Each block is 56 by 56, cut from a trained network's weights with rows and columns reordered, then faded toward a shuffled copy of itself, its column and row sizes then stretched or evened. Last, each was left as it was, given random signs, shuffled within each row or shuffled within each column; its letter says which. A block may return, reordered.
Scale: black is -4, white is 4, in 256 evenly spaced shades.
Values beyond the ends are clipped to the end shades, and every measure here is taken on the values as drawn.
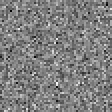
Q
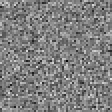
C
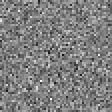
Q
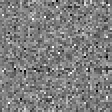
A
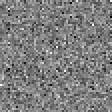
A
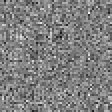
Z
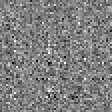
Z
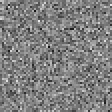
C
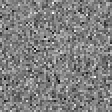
Q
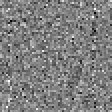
Q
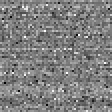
C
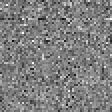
A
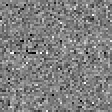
C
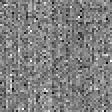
Q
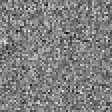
C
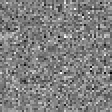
Z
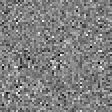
Z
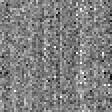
Q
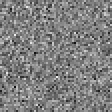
C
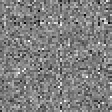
Z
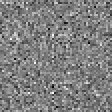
Z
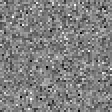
Q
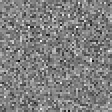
C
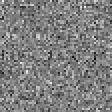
Z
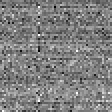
Z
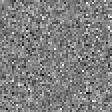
Q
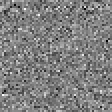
C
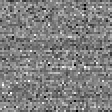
C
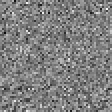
A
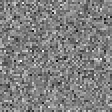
C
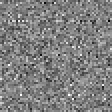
C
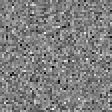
A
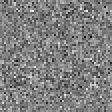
C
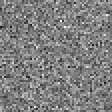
C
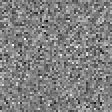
A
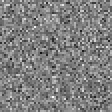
Z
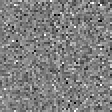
Q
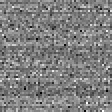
C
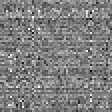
Z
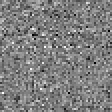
A
